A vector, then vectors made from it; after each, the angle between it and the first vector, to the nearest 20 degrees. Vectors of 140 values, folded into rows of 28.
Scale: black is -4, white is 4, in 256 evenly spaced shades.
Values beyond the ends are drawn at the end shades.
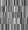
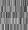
80 degrees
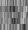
120 degrees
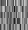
160 degrees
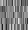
60 degrees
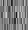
100 degrees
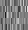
60 degrees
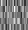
20 degrees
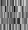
160 degrees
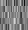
40 degrees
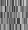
160 degrees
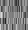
80 degrees
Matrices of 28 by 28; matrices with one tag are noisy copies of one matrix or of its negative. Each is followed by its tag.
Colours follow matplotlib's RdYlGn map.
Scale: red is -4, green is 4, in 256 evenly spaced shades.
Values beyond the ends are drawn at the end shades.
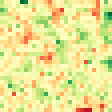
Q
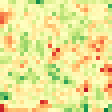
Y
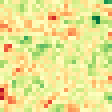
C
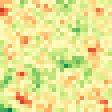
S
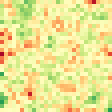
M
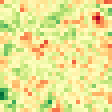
C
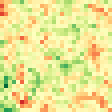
S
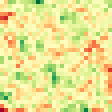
Y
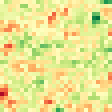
C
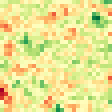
C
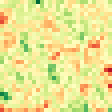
Y
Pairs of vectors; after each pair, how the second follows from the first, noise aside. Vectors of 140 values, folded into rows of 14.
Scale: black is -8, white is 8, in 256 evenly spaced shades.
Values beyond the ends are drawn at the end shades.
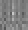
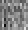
wrapped around, negated, scaled up.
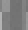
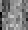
negated, scaled up.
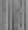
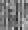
wrapped around, negated, scaled up.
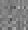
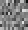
wrapped around, negated, scaled up.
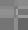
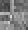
reversed, scaled up.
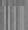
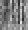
reversed, negated, scaled up.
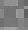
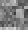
scaled up.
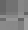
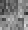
scaled up.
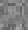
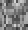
reversed, negated, scaled up.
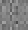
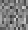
reversed, scaled up.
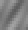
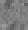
wrapped around, negated, partly zeroed.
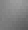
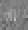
wrapped around, negated, partly zeroed.
